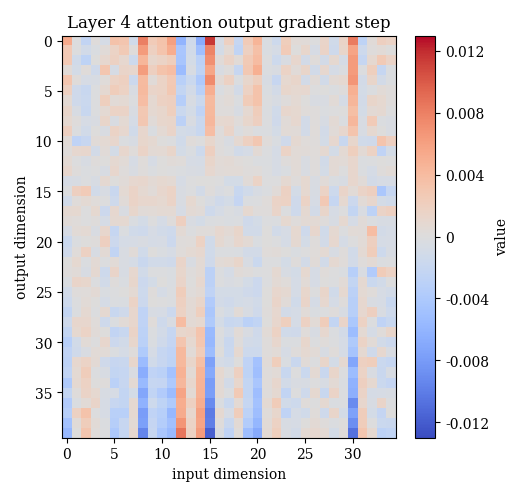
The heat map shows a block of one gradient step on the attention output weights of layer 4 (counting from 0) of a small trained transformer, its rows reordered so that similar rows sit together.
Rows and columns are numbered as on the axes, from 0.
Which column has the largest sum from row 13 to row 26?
12
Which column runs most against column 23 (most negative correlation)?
18
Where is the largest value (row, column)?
0, 15
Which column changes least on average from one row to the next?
21
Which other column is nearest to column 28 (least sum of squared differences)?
16
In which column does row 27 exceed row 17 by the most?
32
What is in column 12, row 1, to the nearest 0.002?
-0.004
